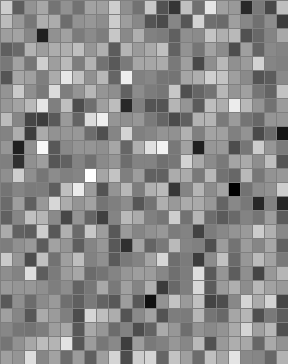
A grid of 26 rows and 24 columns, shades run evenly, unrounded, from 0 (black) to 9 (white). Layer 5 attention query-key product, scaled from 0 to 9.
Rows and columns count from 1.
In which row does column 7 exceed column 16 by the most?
14
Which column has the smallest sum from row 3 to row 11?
17
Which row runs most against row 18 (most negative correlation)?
1
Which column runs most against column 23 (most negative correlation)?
18
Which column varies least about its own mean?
12
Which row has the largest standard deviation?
11
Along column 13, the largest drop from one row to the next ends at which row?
22
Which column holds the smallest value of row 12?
2
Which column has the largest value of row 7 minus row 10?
24
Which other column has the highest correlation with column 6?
19
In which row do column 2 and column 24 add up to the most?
7
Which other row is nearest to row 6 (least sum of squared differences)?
4
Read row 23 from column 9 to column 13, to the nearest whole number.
7 6 3 5 6
